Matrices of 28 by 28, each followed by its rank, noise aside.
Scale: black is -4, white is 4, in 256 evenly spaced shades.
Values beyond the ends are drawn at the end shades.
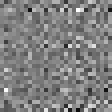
three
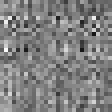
four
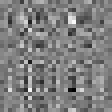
two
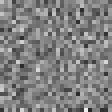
four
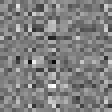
three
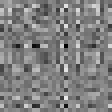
two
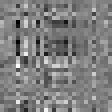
two
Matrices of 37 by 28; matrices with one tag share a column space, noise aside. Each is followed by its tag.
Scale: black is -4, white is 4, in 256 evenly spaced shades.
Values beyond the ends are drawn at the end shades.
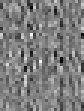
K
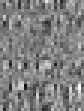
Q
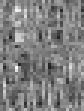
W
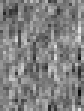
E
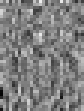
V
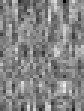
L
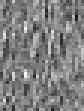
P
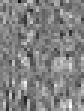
V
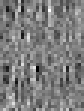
W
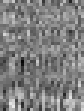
V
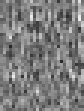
P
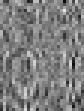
V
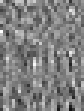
V
